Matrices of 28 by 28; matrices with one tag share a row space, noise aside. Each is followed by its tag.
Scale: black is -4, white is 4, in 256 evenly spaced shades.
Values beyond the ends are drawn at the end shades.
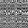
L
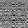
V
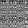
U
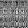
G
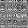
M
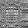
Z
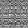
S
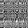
G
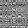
V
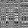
Z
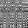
L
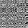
U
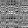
Z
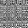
L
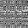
L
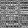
Z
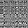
G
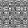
S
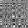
V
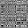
M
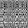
G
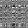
V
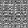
S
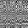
L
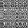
G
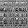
G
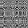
G
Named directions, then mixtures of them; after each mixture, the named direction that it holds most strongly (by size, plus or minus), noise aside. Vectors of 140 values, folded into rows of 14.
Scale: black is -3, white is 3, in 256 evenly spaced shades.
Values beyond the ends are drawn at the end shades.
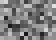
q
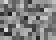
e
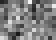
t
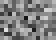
e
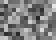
e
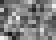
t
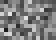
e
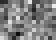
t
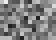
e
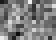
t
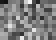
t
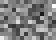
q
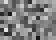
e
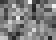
t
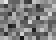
e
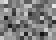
q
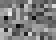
q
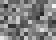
q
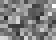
q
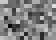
q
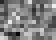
t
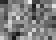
t
